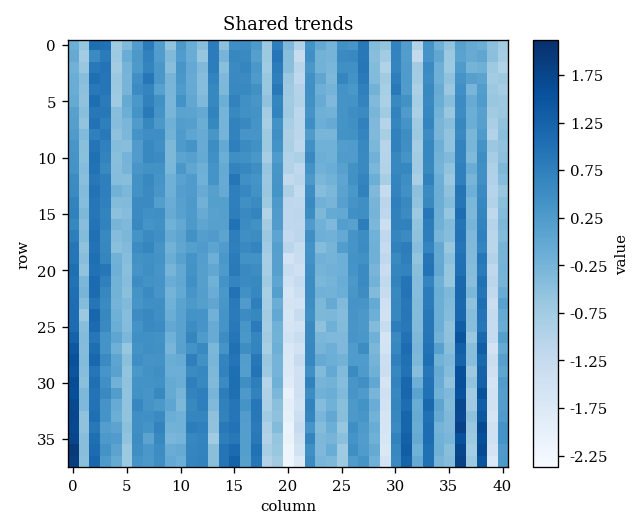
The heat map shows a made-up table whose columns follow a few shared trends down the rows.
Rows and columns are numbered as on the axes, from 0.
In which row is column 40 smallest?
2
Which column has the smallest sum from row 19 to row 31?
20
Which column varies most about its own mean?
0
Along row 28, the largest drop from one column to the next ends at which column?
39
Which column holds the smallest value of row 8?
21
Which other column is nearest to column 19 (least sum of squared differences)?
13
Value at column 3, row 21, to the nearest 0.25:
0.75
